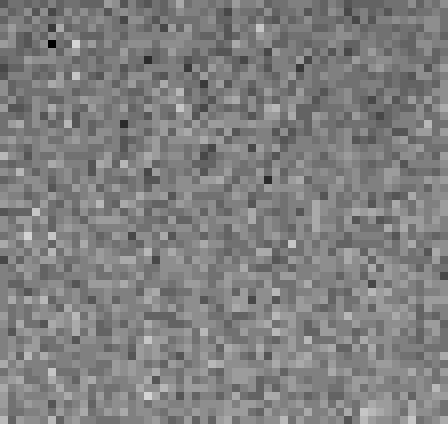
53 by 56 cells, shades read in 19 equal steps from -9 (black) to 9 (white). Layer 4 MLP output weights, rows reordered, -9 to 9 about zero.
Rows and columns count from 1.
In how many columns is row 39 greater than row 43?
25
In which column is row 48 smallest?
20
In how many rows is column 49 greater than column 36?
23
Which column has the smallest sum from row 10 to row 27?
47
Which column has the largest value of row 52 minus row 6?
7
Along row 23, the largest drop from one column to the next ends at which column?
34
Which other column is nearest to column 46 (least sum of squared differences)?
48
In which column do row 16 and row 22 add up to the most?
3
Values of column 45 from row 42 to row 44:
-2 -1 2
